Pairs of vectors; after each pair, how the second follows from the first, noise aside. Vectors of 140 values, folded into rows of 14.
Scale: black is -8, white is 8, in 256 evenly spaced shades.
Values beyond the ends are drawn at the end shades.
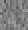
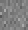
negated, partly zeroed.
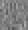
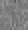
reversed, shrunk.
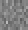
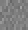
reversed, shrunk.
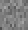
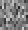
wrapped around, scaled up.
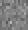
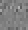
wrapped around, negated, partly zeroed.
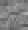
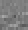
wrapped around, negated, partly zeroed.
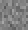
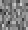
wrapped around, scaled up.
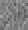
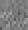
partly zeroed.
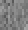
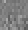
negated, partly zeroed.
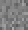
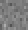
reversed, partly zeroed.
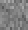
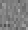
wrapped around, negated, partly zeroed.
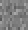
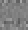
reversed, partly zeroed.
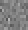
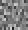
wrapped around, negated, scaled up.
